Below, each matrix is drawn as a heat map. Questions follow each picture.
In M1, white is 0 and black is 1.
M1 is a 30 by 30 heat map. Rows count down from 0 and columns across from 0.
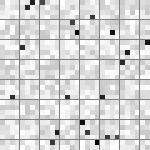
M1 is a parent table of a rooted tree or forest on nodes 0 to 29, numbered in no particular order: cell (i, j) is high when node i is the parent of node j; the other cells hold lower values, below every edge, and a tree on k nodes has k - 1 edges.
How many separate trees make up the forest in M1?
9
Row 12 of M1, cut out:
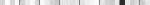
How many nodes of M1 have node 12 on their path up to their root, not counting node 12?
2
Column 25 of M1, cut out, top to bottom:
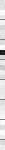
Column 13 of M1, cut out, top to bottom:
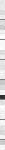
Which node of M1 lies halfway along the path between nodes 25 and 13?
28
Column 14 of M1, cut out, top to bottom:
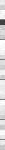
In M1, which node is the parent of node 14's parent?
9
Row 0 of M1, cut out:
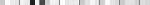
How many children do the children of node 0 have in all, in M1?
3
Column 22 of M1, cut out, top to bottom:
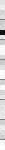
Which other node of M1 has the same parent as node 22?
15
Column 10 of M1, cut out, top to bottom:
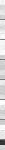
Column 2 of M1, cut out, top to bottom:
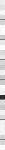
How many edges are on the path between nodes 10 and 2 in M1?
3
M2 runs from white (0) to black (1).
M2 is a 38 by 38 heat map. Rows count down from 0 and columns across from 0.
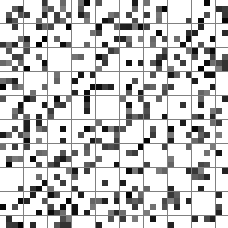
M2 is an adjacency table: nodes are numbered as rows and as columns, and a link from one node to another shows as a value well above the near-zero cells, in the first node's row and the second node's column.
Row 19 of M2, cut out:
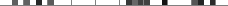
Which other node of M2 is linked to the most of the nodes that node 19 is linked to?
node 4
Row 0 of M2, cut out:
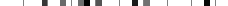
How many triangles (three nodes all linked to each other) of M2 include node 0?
7
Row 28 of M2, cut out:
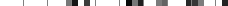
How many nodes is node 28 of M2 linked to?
12
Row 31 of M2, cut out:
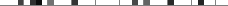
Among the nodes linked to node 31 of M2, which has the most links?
node 33
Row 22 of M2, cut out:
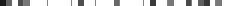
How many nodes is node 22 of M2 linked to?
12
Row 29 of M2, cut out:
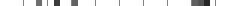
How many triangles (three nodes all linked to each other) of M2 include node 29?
4
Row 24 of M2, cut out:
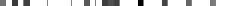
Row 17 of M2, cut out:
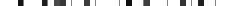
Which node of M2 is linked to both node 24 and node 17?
node 14
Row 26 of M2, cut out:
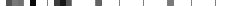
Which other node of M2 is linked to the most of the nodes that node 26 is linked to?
node 37
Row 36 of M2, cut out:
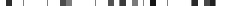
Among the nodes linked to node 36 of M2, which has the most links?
node 10
